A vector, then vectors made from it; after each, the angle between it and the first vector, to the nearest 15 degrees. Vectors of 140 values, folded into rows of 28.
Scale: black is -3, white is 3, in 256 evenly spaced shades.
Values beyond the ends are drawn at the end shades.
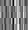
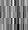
165 degrees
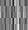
15 degrees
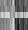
120 degrees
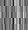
15 degrees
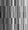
120 degrees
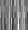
45 degrees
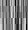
120 degrees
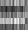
60 degrees
